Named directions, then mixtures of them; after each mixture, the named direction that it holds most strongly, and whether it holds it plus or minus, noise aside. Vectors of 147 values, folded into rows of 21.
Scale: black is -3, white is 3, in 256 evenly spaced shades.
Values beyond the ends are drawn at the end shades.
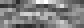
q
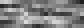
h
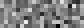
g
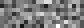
g, minus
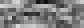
q, minus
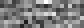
q, plus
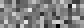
g, plus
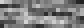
h, plus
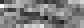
q, minus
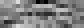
q, minus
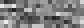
h, minus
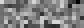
g, plus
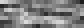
h, plus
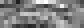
q, plus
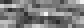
h, minus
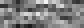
q, plus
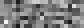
g, plus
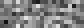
g, minus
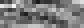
q, minus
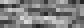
h, plus
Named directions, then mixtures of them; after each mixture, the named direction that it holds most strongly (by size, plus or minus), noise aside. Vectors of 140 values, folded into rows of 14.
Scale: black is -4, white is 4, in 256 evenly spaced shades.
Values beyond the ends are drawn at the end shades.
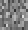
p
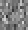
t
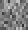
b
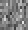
t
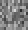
t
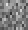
b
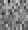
b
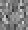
t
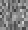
p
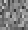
p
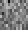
b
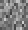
b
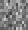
b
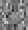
t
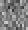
b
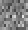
p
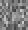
t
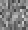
p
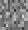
p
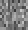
p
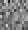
p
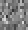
t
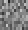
p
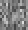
t
